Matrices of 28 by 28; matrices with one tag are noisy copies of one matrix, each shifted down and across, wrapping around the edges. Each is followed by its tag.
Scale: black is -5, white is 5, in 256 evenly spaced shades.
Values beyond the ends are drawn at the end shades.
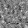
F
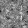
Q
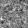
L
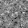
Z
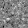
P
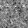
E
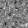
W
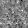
E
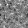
Z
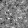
Z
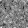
P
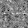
E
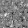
W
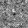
L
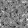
F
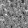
F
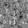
Q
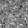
Z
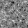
Z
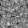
L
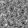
F
